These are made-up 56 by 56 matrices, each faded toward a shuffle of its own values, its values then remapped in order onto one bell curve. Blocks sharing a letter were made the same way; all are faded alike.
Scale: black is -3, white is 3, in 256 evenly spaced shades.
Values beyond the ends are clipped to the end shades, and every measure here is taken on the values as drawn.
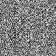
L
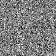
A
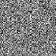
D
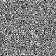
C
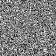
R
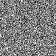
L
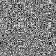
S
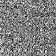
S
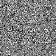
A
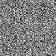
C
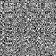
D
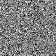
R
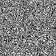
R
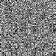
D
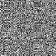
D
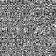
D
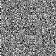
S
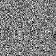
S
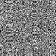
D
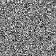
L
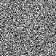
L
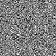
C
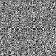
C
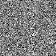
A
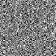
S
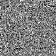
A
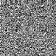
C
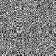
D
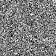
A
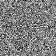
R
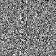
S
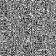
D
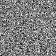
R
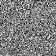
R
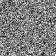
L
